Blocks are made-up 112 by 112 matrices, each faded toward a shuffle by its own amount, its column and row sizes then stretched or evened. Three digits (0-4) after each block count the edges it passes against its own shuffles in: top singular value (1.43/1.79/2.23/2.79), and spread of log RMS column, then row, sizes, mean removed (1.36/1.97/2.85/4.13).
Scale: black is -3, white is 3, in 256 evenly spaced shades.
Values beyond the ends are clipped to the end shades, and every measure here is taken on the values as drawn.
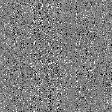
1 3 1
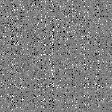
1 3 2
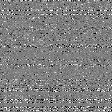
3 0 4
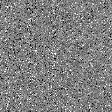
0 2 0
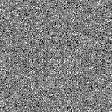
3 1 0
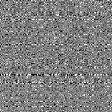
4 0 3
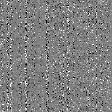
2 3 0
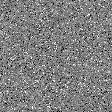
1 0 0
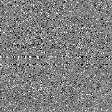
2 1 2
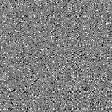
3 0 1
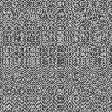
4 0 1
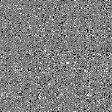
1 2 3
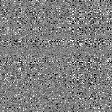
3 2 3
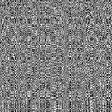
4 3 1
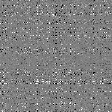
1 2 3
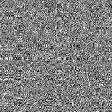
3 1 2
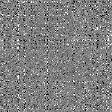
3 3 2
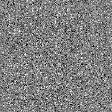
1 2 1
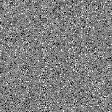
2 1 0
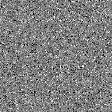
1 0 2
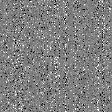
1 3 0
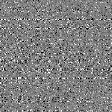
3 1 3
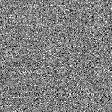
2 0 1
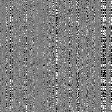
4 4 0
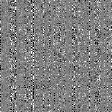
2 4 2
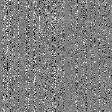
0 4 0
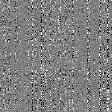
2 4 2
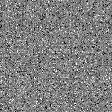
2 0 0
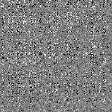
1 3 3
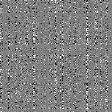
2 4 3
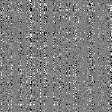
2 4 2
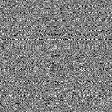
3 0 3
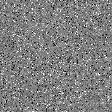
0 1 0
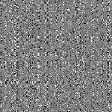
3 3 1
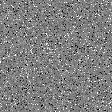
1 0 0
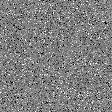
0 0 1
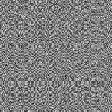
4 2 0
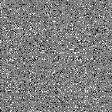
0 1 3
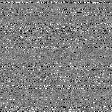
0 0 4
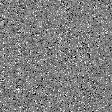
1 1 0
